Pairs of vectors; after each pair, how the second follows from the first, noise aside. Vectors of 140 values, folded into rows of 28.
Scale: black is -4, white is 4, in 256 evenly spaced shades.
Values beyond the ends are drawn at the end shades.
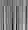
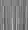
negated, shrunk.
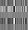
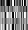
wrapped around, negated, scaled up.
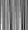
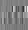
wrapped around, negated, partly zeroed.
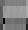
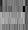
reversed.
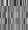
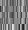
reversed, negated.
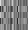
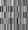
copied.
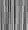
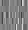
wrapped around, negated, partly zeroed.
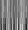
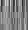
reversed.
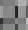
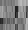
copied.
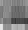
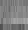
negated, shrunk.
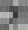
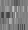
negated, partly zeroed.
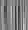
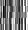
wrapped around, negated, scaled up.
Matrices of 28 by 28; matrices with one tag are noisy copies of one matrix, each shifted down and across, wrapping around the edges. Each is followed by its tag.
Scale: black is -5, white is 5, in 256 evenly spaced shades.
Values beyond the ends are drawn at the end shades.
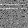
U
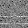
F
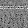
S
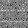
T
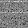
T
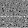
T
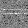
U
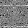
F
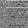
F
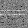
U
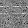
F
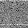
U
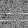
F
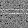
U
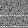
T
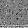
S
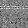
S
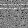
U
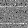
T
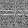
U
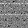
T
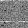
F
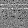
U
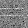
F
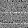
T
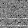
F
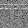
U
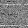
F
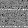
T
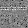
S
